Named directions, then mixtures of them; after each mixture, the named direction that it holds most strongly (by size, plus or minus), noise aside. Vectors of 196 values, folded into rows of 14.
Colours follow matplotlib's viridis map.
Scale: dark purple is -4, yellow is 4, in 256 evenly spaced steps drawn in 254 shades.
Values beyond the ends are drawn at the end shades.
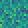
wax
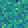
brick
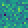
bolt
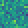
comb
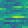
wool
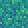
wax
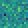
bolt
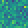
comb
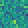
comb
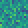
wax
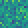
wax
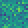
bolt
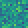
brick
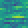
wool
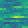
wool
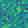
bolt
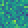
comb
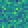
brick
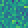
comb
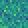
wax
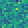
brick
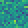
comb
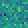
bolt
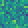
comb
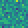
brick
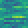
wool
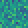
wax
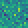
bolt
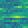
wool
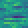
wool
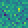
bolt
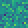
bolt
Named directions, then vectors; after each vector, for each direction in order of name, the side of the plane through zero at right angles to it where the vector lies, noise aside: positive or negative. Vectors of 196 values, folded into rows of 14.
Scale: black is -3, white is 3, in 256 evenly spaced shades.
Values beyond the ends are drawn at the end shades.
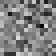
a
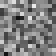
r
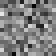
positive, negative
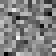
positive, positive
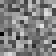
negative, negative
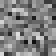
positive, positive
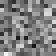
negative, negative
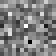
negative, positive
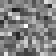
negative, negative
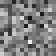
positive, negative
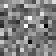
negative, positive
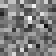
negative, positive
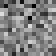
positive, negative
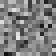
positive, positive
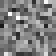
negative, negative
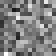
negative, negative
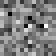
positive, negative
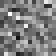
negative, negative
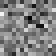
positive, negative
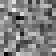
positive, positive
